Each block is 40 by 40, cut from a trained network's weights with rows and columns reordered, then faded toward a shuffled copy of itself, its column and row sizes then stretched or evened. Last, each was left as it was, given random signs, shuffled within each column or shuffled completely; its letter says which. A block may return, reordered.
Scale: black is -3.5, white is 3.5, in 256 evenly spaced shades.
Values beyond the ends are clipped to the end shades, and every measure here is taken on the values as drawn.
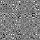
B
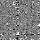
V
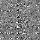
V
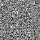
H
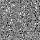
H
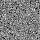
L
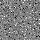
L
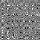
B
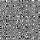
B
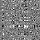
B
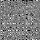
V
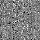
H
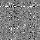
V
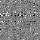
V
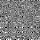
V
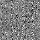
H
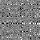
B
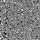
H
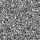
L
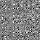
V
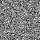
L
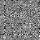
V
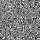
V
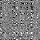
B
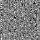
H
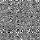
V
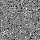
L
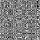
B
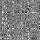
B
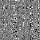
V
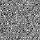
V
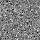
L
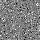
L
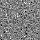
H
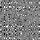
B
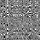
B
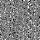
H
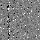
H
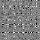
B
